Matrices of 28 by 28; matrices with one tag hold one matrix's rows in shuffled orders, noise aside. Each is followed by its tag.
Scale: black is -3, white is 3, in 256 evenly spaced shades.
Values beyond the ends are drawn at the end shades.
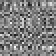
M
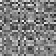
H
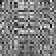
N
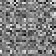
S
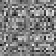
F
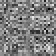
F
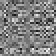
F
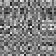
M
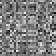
S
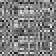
N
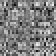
F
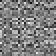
H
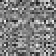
F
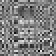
N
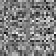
F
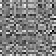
S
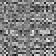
F
